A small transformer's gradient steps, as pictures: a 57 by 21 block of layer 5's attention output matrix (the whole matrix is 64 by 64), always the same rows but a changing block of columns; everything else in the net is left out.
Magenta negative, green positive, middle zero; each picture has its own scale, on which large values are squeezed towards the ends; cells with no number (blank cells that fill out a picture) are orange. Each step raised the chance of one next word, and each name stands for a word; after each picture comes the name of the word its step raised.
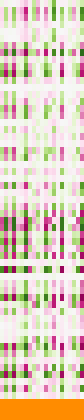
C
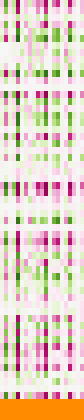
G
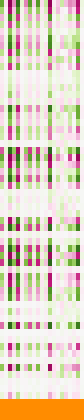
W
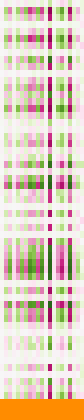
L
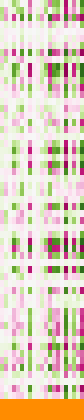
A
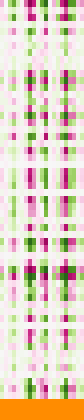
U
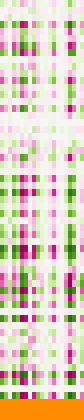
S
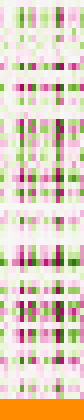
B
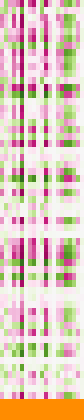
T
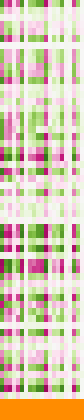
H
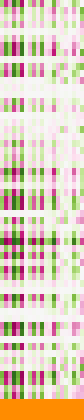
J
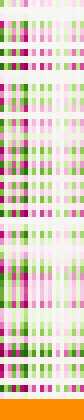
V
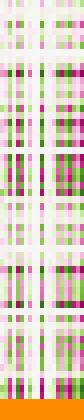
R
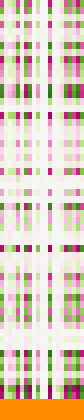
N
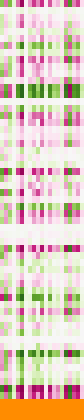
N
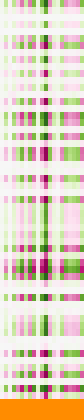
H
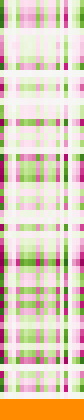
B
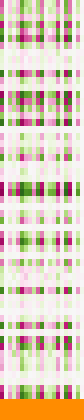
G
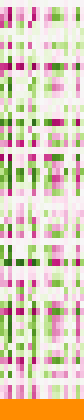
B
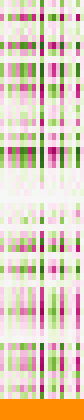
A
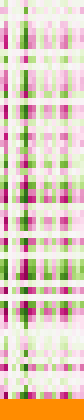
L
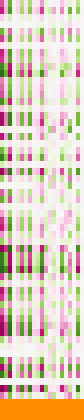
H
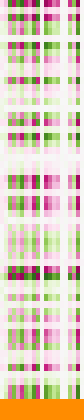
U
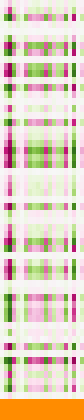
A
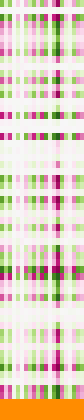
U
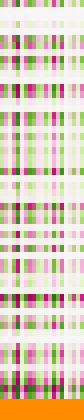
N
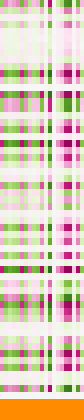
R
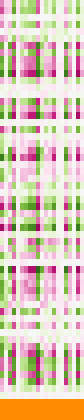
C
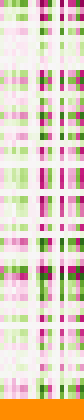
U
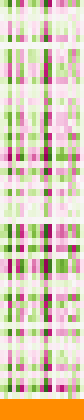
H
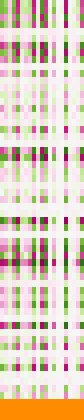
W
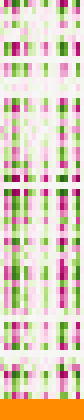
J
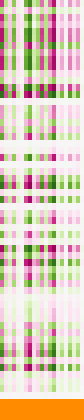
T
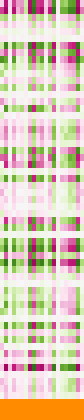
W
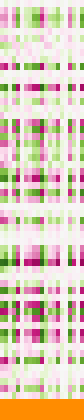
B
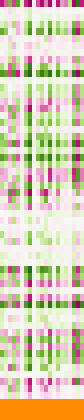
R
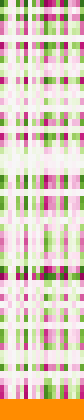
U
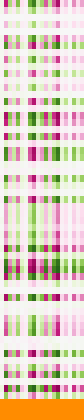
H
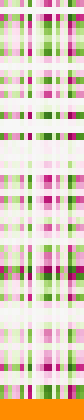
U
